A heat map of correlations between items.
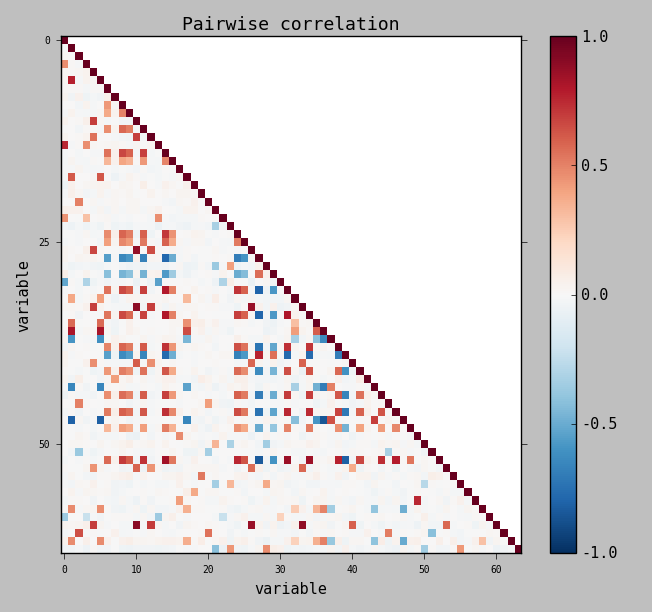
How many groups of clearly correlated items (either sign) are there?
10
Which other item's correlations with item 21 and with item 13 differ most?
0
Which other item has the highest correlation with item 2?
61
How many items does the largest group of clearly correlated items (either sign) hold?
19
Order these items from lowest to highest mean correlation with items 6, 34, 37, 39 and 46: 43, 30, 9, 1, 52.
1, 30, 43, 9, 52
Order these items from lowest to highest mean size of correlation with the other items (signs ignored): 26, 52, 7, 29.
7, 26, 29, 52
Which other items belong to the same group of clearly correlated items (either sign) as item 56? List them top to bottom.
18
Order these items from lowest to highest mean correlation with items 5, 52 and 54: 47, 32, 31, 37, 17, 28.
47, 37, 28, 32, 17, 31
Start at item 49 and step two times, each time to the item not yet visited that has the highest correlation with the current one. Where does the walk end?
16
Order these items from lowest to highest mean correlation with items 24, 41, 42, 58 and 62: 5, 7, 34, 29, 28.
29, 28, 7, 5, 34
